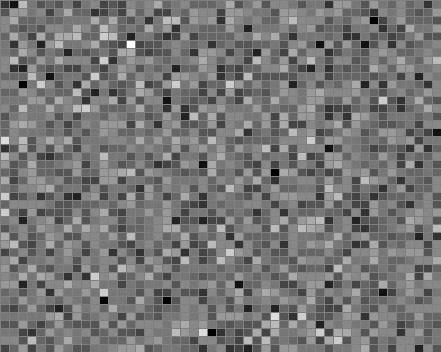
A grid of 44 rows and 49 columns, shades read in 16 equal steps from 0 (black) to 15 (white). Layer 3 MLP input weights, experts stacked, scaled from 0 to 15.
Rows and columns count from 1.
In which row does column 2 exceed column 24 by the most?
42
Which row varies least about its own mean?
26
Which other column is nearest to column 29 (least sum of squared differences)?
10
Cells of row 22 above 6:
23
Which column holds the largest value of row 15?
22
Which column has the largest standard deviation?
3
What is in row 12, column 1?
6
